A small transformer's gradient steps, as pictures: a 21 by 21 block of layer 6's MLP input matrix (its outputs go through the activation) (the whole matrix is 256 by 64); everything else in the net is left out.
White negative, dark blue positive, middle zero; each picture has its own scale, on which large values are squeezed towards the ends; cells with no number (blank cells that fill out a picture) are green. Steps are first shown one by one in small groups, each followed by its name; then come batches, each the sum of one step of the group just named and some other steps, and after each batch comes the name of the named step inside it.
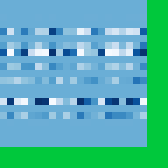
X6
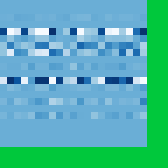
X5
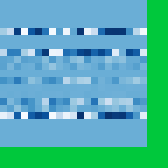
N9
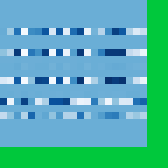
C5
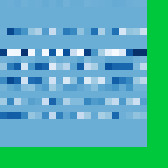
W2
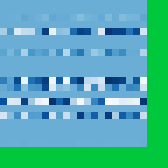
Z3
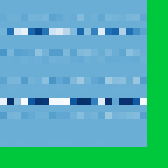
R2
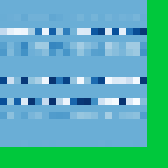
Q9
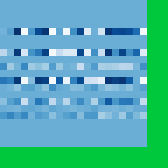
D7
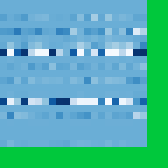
X6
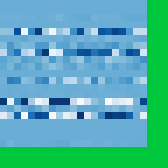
N9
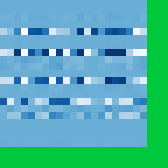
C5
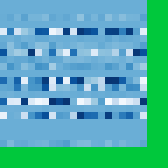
Z3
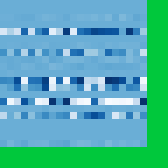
Z3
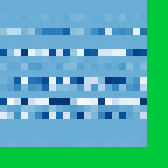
Z3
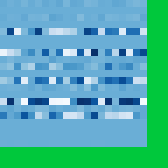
R2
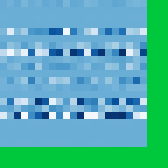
X6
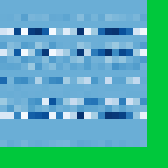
N9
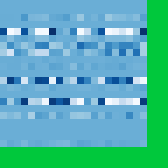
X5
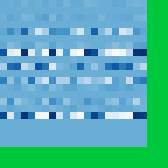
W2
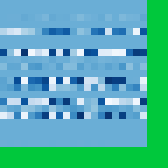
Z3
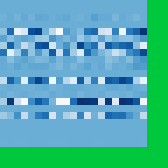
R2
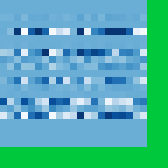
N9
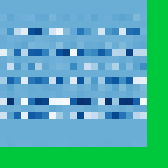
R2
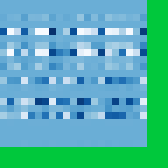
X6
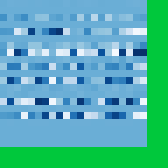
X6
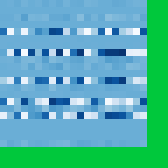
C5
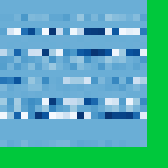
N9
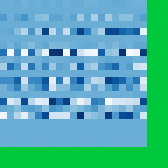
Z3
